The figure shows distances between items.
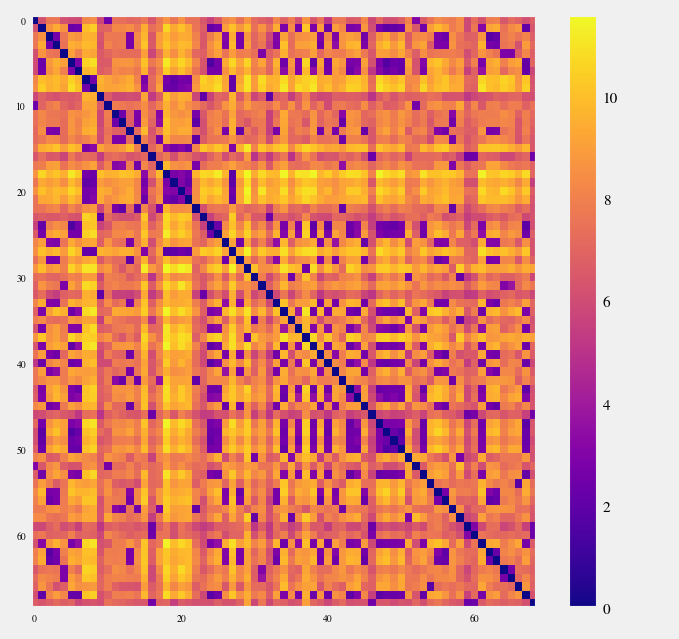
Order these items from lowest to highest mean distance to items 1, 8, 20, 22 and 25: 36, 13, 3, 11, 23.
36, 11, 23, 13, 3
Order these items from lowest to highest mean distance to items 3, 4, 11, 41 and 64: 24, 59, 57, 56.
56, 59, 57, 24
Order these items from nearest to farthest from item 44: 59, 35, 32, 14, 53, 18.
53, 59, 32, 14, 35, 18
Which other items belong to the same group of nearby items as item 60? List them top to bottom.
16, 46, 59, 68
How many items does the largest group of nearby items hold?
18
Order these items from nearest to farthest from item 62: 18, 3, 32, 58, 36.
3, 32, 58, 36, 18
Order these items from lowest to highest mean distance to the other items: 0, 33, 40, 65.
40, 0, 33, 65
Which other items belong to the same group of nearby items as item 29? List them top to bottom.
37
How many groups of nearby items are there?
11
